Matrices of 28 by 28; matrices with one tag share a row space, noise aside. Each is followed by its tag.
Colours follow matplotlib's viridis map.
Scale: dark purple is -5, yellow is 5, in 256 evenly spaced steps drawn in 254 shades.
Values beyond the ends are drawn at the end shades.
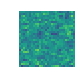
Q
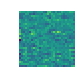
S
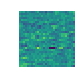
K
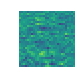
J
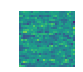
K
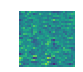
S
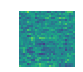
J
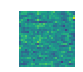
K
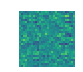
Q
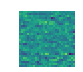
K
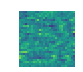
K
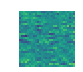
K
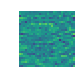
K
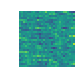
K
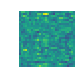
Q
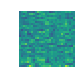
J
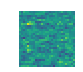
J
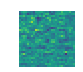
J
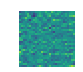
S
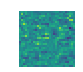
Q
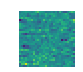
K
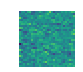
S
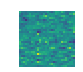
K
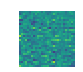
S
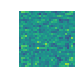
Q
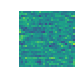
K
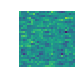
J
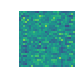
Q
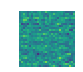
Q
